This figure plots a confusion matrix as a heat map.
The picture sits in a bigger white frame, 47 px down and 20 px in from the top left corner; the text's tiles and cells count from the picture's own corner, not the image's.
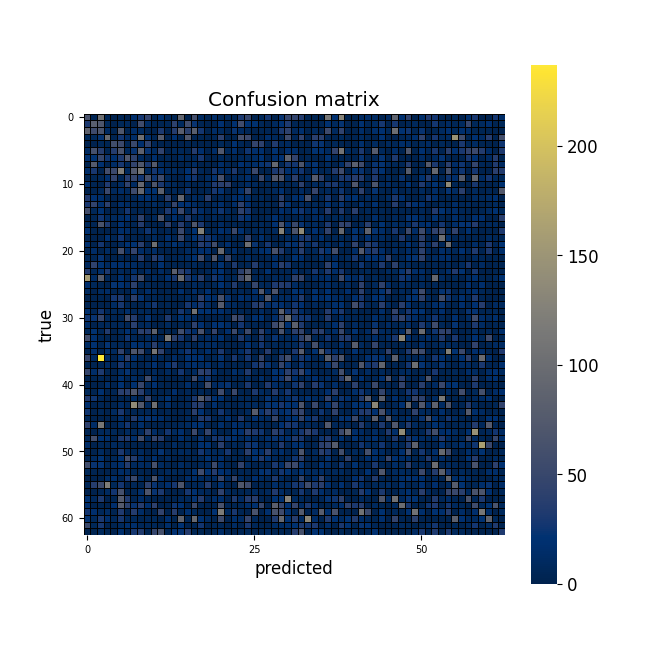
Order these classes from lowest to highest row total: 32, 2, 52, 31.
31, 52, 2, 32
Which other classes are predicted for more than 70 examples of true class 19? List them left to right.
10, 24, 54
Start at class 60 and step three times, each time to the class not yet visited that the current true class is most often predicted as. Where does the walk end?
58
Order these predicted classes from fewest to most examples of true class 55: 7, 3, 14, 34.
7, 34, 14, 3
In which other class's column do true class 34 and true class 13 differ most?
40
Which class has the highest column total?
32
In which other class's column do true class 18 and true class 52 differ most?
53
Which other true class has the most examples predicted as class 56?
9
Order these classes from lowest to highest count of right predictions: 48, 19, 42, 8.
48, 19, 42, 8
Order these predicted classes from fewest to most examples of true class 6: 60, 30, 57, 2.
60, 57, 2, 30
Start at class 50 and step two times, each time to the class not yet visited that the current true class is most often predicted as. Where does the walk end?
44
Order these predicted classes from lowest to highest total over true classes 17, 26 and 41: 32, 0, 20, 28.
0, 20, 28, 32
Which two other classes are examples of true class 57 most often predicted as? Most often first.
30, 46
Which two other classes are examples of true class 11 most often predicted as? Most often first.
8, 62
